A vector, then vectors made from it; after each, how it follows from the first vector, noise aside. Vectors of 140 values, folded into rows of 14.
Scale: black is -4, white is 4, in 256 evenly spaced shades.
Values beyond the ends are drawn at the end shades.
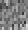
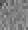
reversed, negated, shrunk.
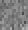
shrunk.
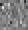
reversed, negated, partly zeroed.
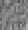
shrunk.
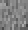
negated, shrunk.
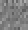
wrapped around, shrunk.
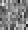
sign-scrambled.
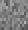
negated, shrunk.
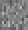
wrapped around, shrunk.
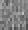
negated, shrunk.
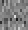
wrapped around, negated, partly zeroed.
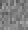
reversed, negated, shrunk.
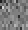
reversed, negated, partly zeroed.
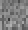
wrapped around, shrunk.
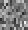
sign-scrambled.
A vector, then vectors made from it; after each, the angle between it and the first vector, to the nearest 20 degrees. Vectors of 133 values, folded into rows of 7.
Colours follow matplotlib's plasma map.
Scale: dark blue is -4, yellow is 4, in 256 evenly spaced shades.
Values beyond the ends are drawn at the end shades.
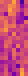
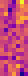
140 degrees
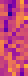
140 degrees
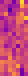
160 degrees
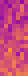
100 degrees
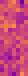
40 degrees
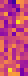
140 degrees
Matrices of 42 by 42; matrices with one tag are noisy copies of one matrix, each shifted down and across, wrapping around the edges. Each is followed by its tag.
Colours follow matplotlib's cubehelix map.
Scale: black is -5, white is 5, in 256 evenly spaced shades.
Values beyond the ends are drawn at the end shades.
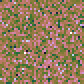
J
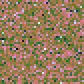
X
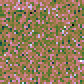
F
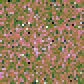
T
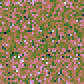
T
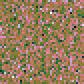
J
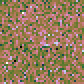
F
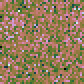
T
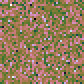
J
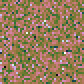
J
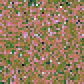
T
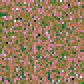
J
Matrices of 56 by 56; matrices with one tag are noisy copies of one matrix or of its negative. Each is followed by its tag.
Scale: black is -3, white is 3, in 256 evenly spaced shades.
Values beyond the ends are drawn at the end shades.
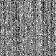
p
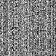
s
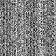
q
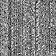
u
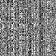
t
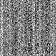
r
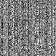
s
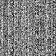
s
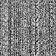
u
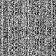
s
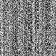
r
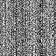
q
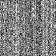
p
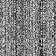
q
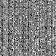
s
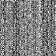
p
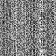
q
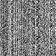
u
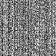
s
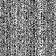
q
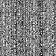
q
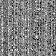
s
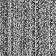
u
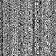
r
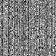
s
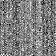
p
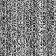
q
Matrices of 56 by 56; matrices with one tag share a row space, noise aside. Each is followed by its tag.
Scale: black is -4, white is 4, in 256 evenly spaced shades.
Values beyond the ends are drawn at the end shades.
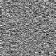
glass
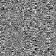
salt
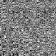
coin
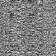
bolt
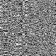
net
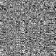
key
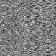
salt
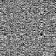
key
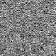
key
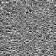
glass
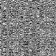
coin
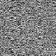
bolt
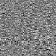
salt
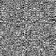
key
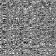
coin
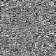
glass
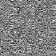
bolt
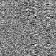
salt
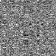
coin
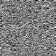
glass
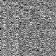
coin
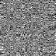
key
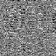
bolt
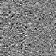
net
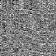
coin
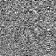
salt
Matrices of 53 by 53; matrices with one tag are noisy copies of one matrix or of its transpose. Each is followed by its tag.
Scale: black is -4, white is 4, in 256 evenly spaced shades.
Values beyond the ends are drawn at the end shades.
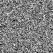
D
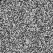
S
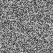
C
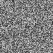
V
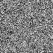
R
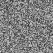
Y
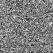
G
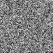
G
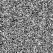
D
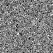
D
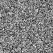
G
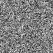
V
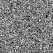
G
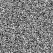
C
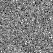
Y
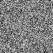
R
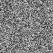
Y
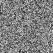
V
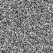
C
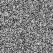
D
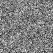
G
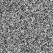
Y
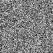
D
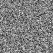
C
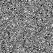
S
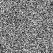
C
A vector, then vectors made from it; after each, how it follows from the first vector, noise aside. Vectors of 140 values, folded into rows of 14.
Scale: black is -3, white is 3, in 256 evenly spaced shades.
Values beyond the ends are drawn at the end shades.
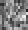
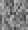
negated, shrunk.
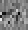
reversed, negated, partly zeroed.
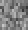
wrapped around, negated, shrunk.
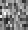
reversed.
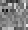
reversed, negated, partly zeroed.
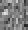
reversed, partly zeroed.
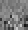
reversed, partly zeroed.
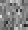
reversed, partly zeroed.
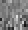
reversed, partly zeroed.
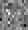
reversed, partly zeroed.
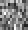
reversed.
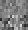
reversed, partly zeroed.
